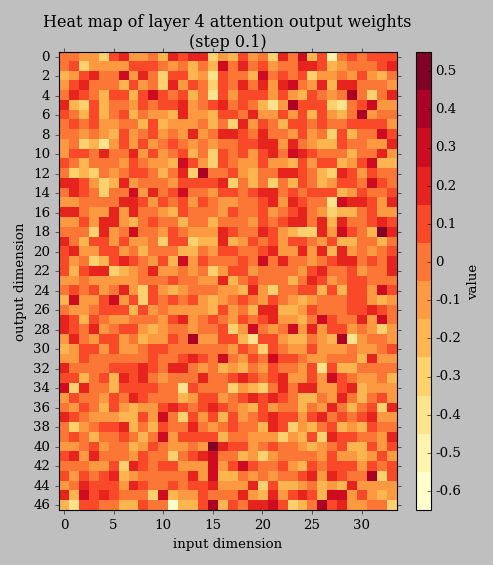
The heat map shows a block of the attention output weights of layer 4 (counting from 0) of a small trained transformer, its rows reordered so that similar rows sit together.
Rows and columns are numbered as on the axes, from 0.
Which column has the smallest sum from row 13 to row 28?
15
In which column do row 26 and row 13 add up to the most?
31
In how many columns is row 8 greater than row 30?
13
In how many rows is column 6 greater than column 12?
19
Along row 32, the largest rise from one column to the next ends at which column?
27
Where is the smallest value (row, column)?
46, 11
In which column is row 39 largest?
10
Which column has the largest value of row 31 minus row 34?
12
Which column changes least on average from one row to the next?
30
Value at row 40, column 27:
0
